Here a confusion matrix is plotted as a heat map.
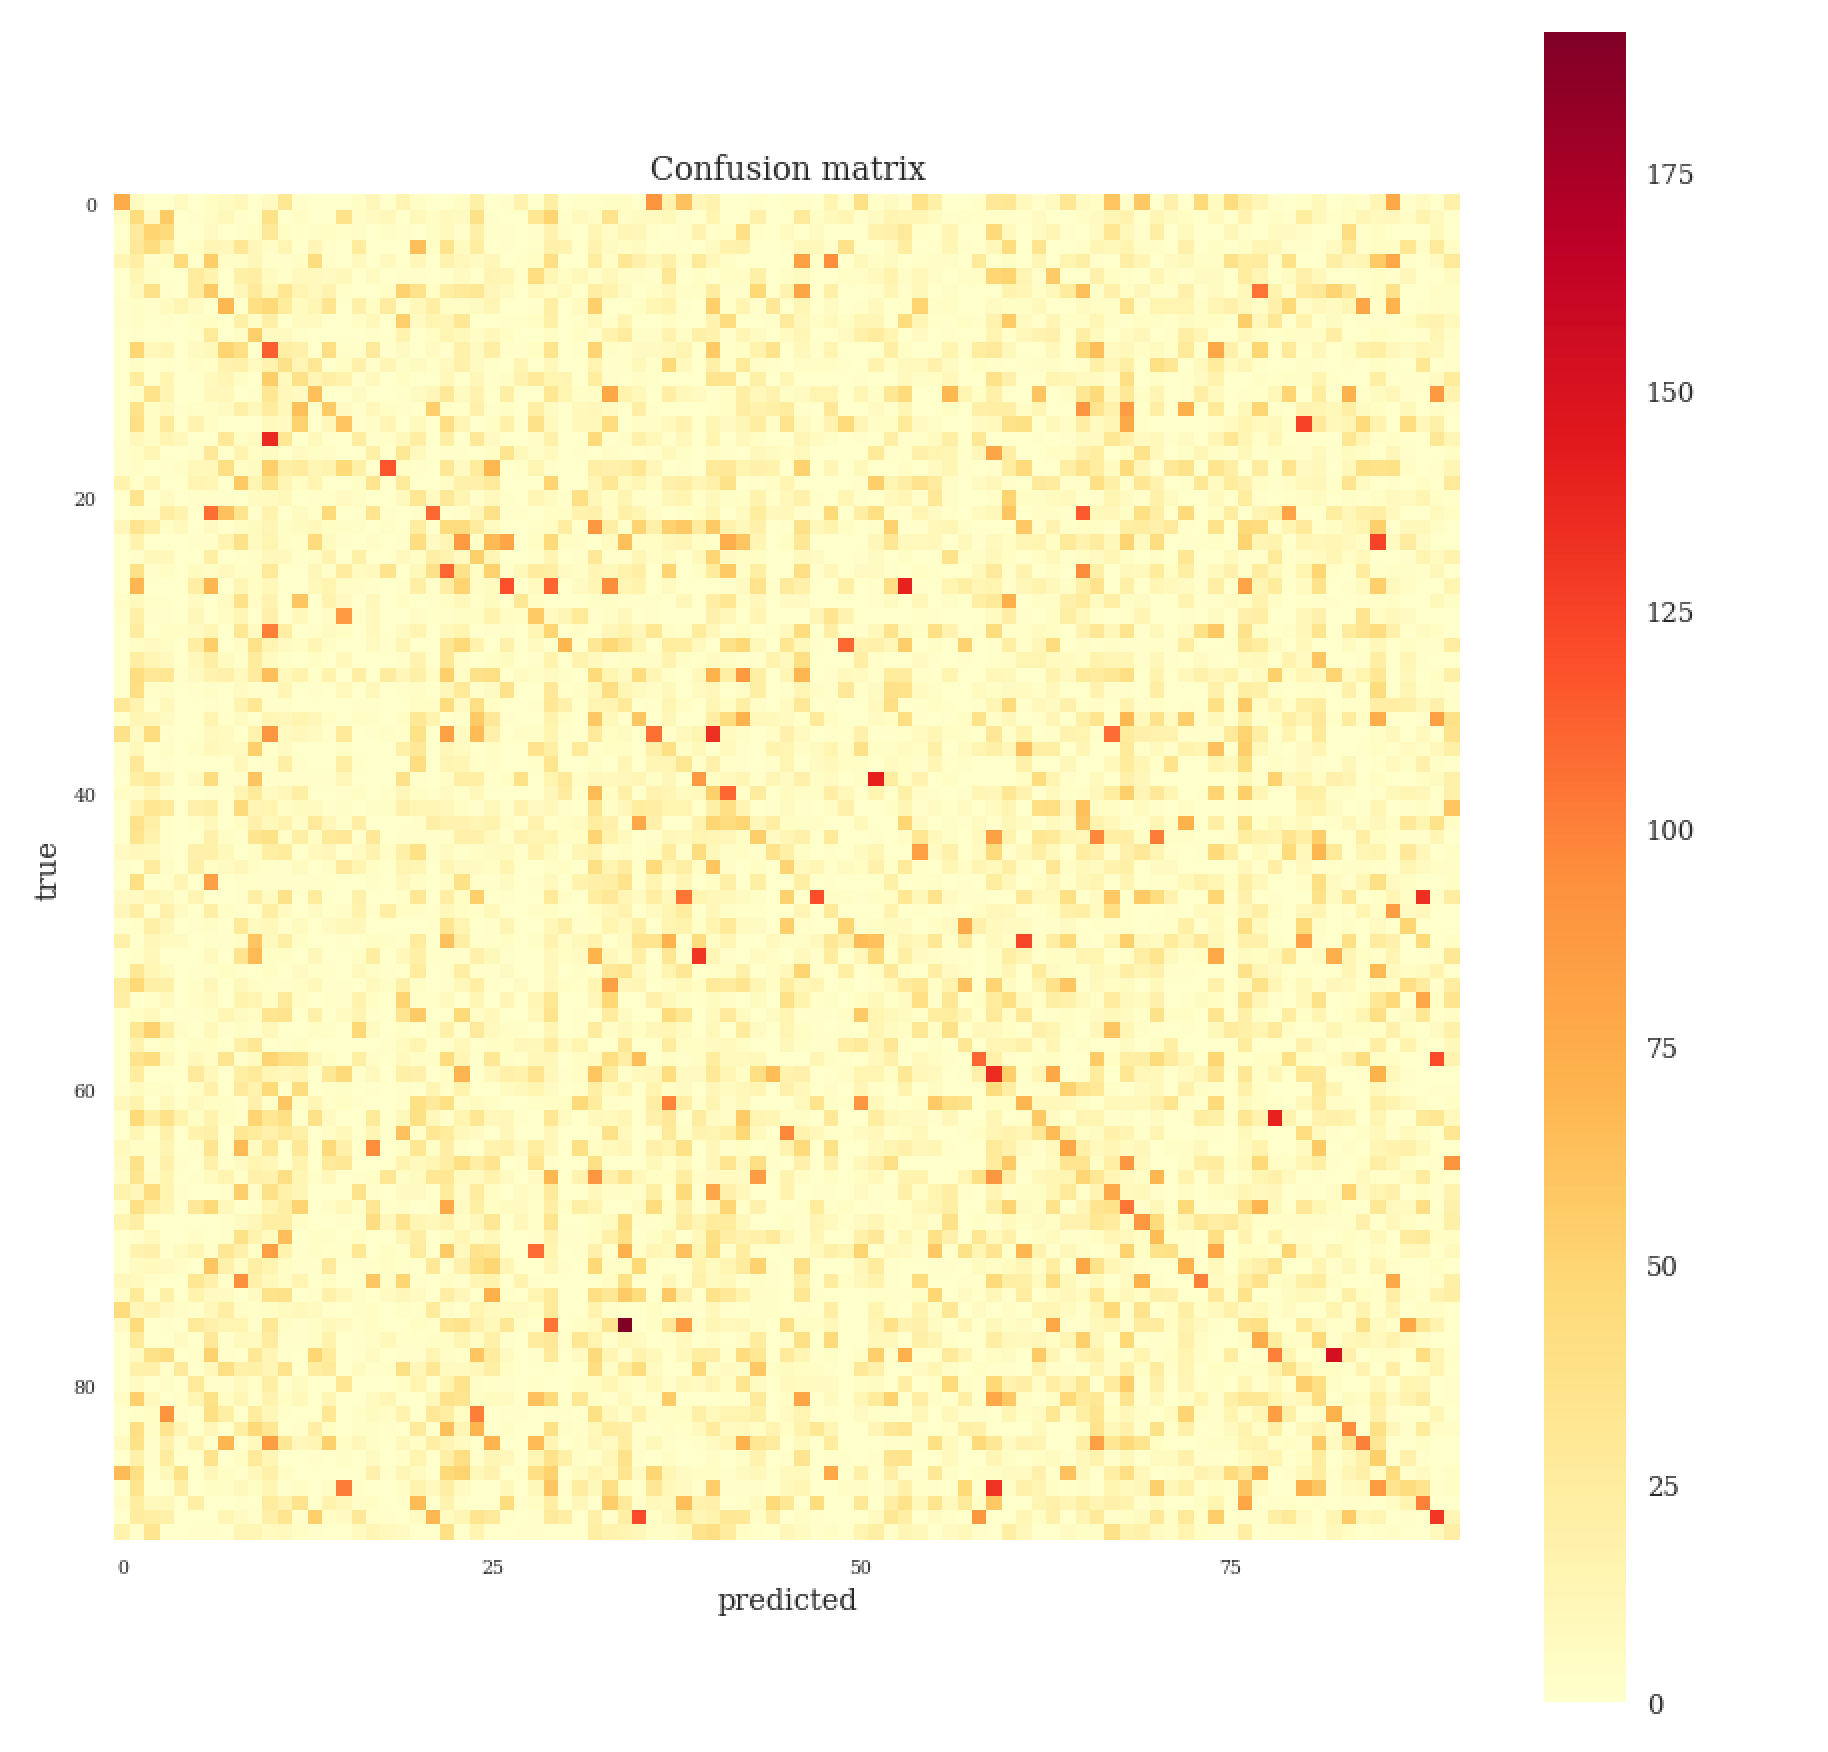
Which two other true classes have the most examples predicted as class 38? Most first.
47, 76
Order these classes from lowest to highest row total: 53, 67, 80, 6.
80, 67, 53, 6
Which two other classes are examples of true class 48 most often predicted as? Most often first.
86, 67
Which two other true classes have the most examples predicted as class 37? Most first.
61, 50
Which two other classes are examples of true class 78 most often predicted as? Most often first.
82, 53
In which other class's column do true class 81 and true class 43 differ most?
70
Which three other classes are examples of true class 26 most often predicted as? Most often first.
53, 29, 33
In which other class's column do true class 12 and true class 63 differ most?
45
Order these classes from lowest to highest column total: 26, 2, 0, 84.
0, 26, 84, 2
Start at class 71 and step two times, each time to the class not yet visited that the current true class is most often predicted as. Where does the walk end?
15
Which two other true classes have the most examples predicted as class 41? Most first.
40, 23
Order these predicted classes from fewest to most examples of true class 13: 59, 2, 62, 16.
16, 59, 2, 62
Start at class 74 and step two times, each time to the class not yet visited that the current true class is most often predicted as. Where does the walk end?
22
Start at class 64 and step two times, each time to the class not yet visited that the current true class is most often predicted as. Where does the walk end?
59
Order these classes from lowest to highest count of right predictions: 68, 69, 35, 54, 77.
54, 35, 77, 69, 68
